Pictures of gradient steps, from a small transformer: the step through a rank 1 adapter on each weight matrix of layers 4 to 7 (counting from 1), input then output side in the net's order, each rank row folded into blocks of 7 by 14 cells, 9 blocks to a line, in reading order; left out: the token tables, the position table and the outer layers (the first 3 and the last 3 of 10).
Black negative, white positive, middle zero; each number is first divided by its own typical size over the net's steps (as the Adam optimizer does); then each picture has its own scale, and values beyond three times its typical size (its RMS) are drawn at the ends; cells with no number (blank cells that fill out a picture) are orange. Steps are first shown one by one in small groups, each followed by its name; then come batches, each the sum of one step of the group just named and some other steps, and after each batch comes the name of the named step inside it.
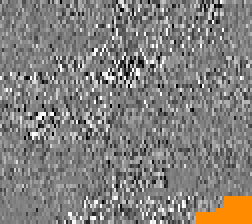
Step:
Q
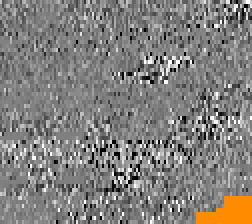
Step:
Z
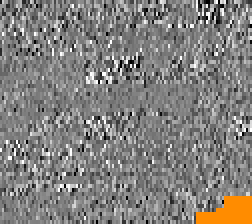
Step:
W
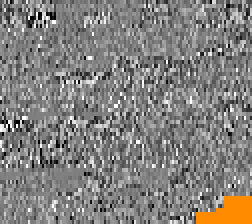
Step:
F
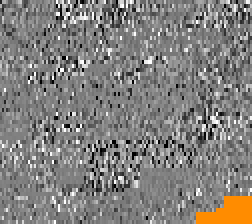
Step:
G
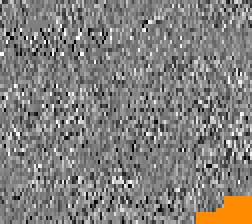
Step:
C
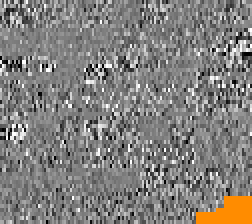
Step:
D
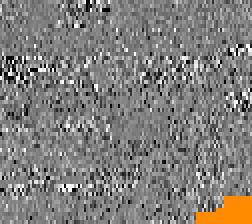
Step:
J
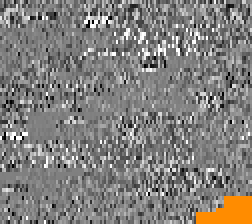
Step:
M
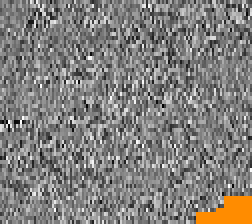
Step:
F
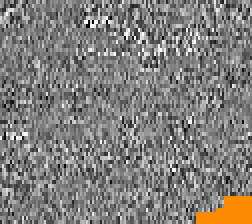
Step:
M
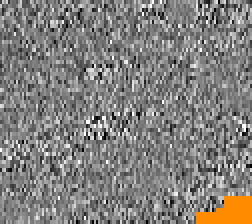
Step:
W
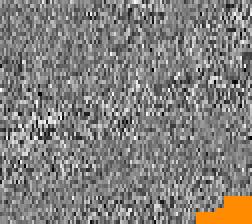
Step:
D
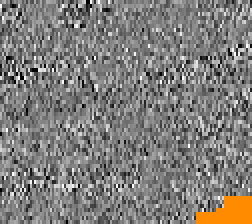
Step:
J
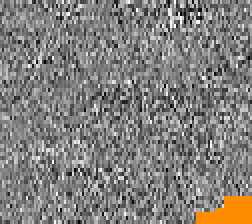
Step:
G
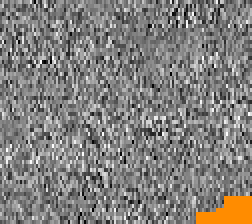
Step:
W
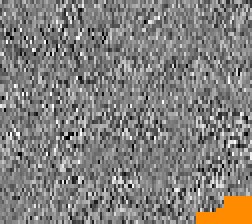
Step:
C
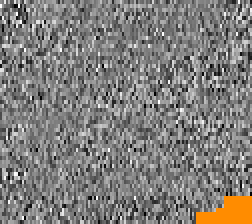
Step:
D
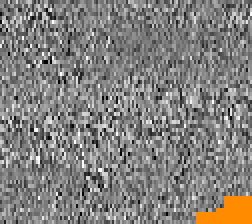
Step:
F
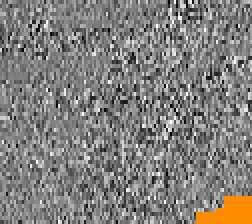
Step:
Z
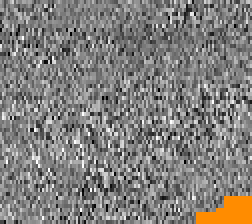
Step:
Z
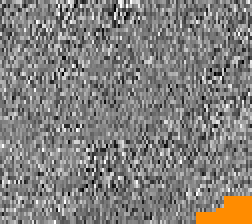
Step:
G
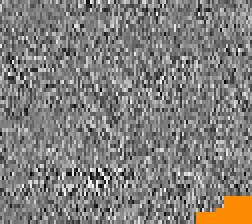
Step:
J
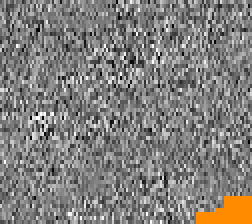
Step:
Q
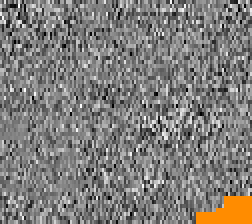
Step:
G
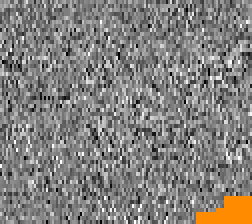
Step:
D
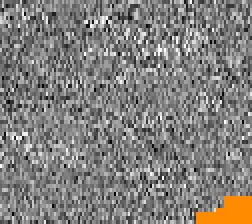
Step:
M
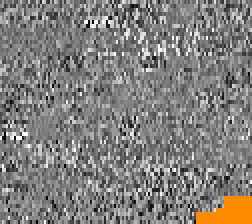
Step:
M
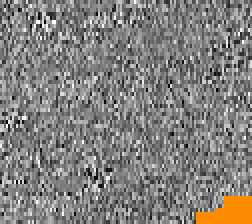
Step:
F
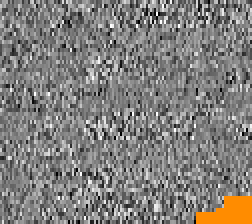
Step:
W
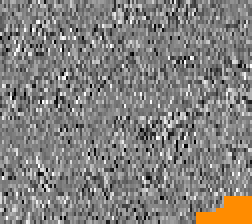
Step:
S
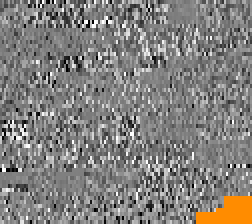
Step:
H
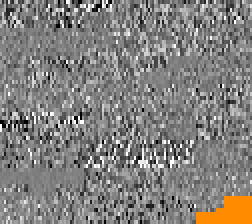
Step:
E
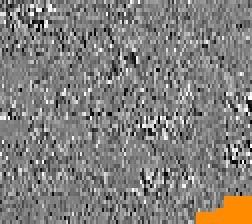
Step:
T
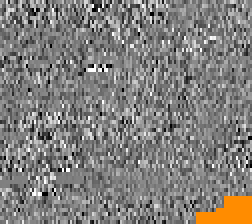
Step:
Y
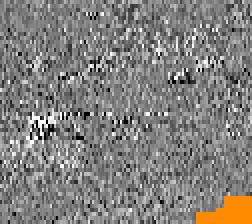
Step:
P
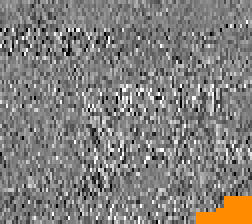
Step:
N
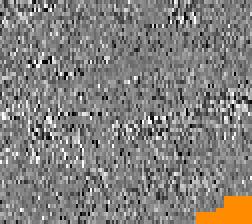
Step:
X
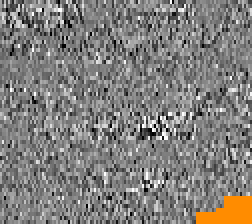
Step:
T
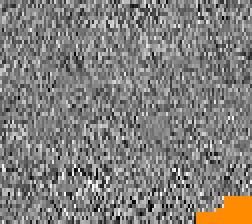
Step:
H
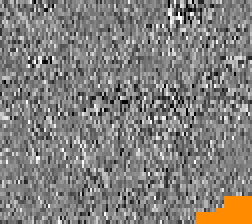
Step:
X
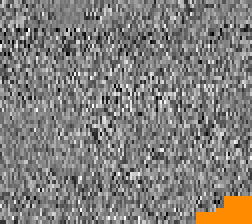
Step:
N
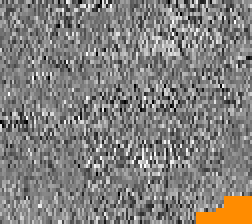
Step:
E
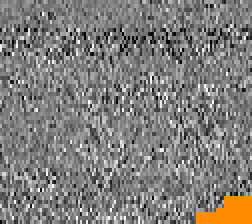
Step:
N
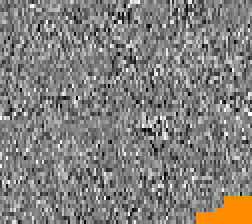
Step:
T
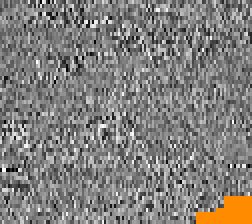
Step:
H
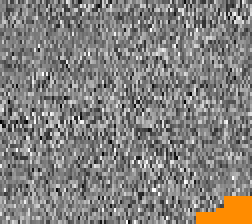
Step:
E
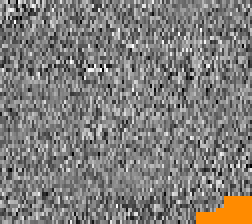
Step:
Y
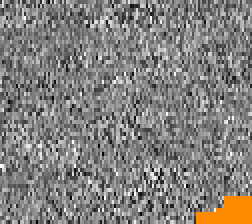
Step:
H
